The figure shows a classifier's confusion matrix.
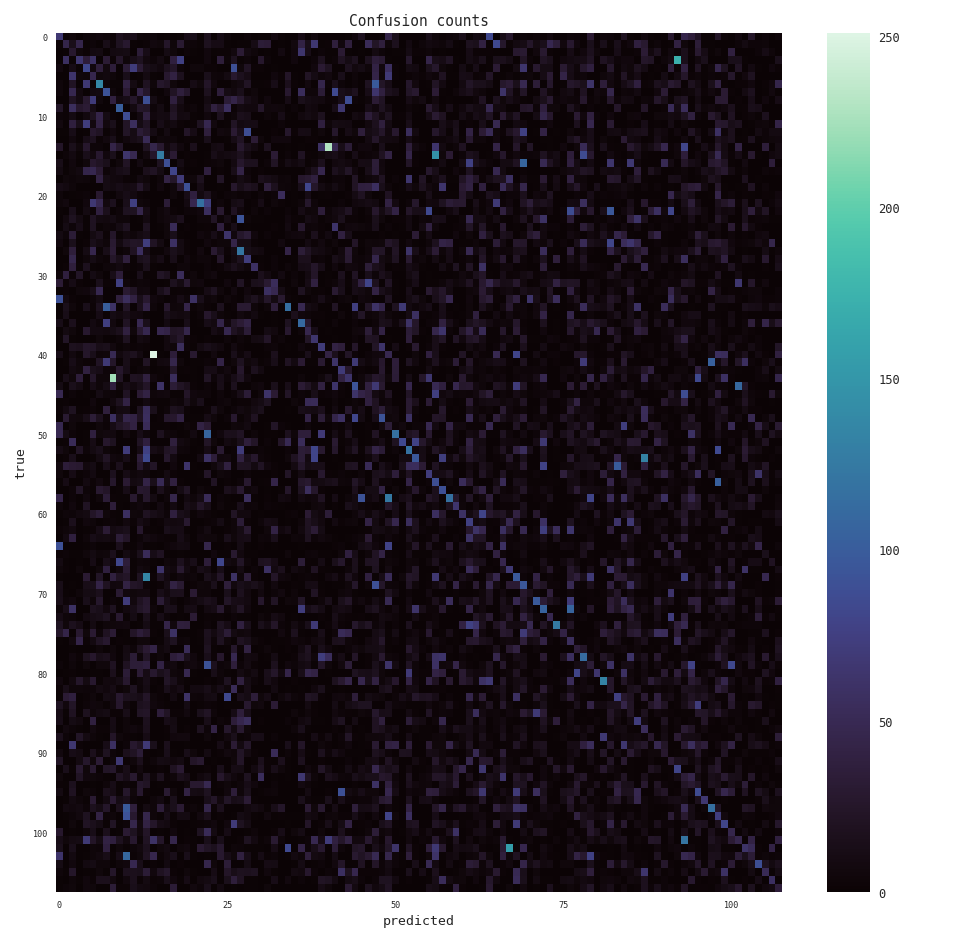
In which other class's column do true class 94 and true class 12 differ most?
28
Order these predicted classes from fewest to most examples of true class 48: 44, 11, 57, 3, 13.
3, 57, 11, 13, 44
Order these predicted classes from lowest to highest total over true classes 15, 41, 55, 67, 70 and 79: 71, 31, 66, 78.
71, 31, 66, 78
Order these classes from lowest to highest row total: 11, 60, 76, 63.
63, 76, 11, 60
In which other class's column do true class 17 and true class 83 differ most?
25
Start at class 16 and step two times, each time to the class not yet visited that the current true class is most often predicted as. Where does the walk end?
47
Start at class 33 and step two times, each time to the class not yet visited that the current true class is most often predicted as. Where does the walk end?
64
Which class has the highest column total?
13
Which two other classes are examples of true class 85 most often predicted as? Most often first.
71, 62
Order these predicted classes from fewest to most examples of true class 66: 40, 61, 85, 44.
40, 44, 61, 85
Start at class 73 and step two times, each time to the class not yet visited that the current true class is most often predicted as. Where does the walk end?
9
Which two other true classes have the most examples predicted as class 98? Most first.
56, 52
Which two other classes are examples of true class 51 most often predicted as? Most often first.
53, 72
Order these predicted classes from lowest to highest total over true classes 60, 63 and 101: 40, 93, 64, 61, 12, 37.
12, 64, 37, 61, 40, 93
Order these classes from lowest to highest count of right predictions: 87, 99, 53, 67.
87, 67, 99, 53
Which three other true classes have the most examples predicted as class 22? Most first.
50, 79, 21
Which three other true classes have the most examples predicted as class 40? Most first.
14, 101, 78
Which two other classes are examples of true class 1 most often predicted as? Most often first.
65, 38
